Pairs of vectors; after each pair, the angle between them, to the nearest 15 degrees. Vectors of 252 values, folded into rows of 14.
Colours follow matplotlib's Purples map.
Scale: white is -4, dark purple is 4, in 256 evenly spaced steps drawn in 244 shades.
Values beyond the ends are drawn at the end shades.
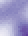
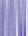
90 degrees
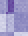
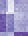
165 degrees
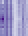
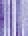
60 degrees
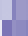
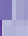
165 degrees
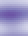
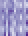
75 degrees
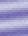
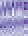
135 degrees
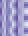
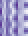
15 degrees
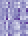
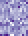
120 degrees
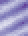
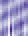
45 degrees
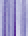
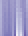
45 degrees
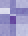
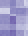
30 degrees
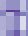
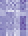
150 degrees
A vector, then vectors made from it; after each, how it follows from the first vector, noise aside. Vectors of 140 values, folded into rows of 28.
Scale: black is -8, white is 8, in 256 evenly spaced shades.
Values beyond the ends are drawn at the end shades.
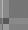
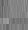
negated, shrunk.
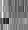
scaled up.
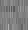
wrapped around, partly zeroed.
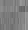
reversed, shrunk.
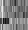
scaled up.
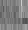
wrapped around.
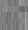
reversed, shrunk.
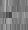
wrapped around.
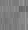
reversed, shrunk.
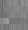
negated, shrunk.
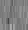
wrapped around, negated, partly zeroed.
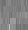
wrapped around, partly zeroed.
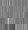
wrapped around, partly zeroed.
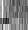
scaled up.
